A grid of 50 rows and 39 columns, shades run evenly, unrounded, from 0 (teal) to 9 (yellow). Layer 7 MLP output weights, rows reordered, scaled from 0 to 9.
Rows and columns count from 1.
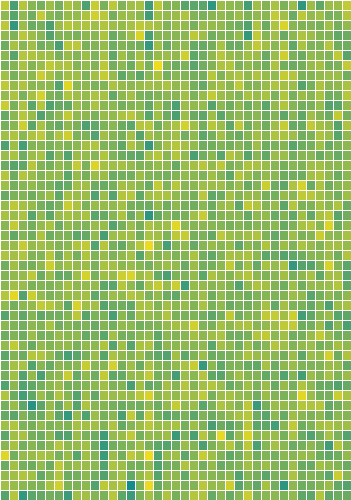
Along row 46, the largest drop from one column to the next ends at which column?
18
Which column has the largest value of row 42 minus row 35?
15
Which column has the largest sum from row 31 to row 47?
17
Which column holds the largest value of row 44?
25
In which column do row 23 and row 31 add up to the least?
13
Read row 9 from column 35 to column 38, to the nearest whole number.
4 6 5 5
